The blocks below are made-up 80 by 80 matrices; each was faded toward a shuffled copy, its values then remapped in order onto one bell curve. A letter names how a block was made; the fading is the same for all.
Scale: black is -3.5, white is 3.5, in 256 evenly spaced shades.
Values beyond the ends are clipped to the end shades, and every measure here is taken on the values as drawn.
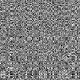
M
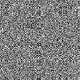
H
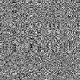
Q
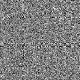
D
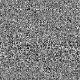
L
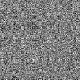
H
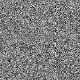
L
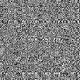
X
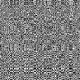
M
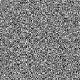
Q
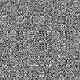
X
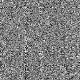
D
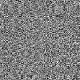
H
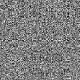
X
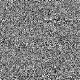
D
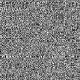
X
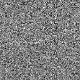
D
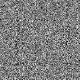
L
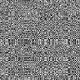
M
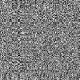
Q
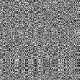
M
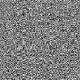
Q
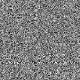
D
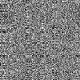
Q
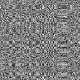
M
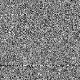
D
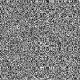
Q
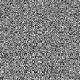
Q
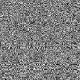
X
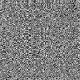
H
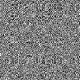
Q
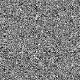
D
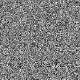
L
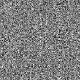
D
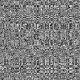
M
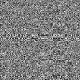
X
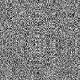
H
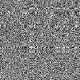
X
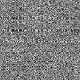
X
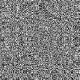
H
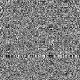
X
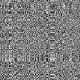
M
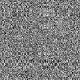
Q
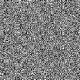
H
